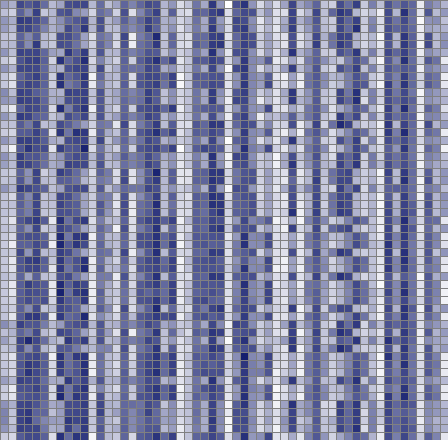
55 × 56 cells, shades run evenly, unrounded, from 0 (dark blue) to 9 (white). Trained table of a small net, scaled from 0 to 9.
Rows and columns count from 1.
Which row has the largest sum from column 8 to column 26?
23
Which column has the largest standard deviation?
43
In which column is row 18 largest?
29
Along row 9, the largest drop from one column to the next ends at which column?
30
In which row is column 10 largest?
2
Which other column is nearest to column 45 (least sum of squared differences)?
11
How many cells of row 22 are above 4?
29
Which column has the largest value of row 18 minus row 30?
8
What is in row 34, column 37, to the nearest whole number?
5
